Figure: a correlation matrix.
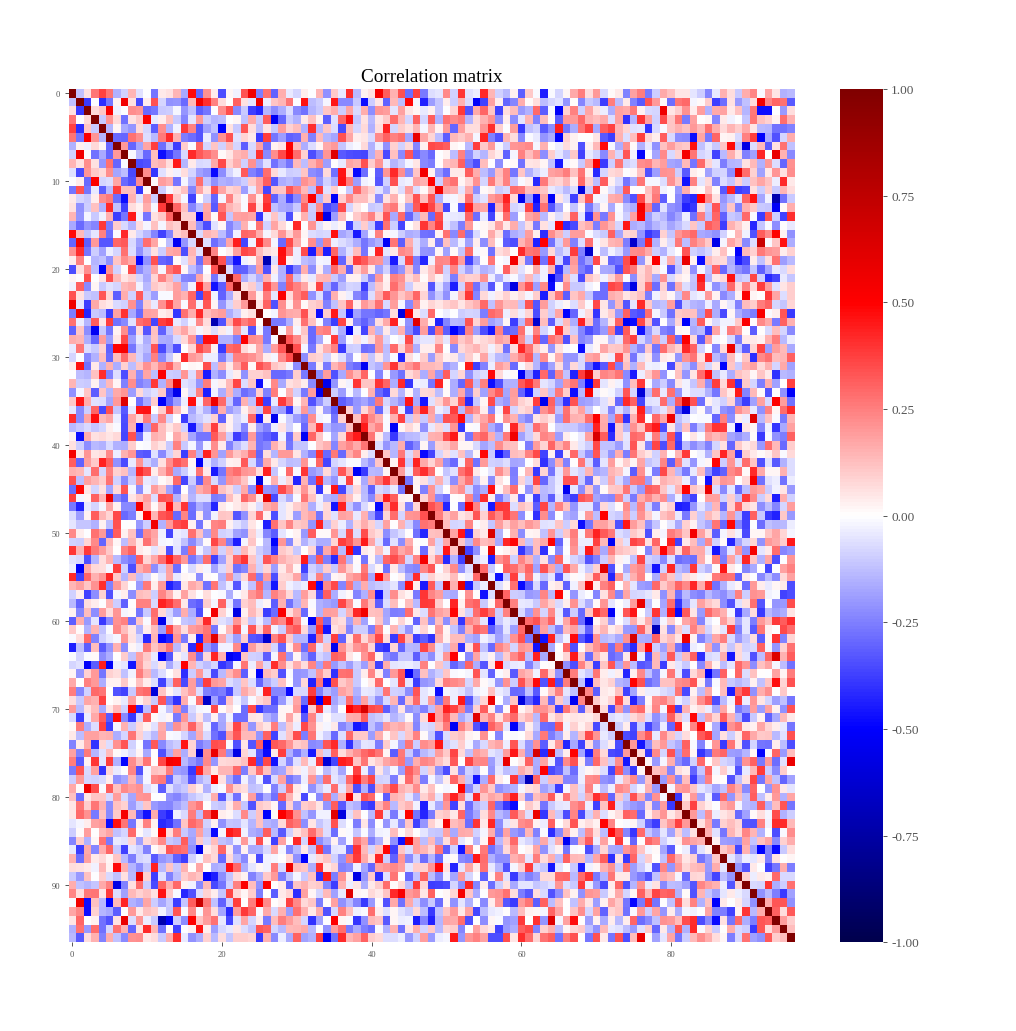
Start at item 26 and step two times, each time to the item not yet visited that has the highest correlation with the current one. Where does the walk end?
5
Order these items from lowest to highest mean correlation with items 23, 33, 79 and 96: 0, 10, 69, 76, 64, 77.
69, 10, 77, 64, 0, 76
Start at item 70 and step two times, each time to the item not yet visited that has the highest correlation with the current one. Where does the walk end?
59
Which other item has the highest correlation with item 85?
45
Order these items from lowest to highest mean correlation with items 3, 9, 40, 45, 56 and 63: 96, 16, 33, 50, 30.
33, 16, 30, 96, 50
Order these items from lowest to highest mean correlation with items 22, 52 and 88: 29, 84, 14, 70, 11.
14, 70, 11, 84, 29
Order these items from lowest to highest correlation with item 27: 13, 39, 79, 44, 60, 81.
39, 79, 13, 81, 44, 60
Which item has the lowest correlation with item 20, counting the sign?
4
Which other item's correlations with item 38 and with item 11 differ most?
87
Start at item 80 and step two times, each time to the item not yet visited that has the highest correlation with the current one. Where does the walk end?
91
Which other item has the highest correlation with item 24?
0
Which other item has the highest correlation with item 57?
65
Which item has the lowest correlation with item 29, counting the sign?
68
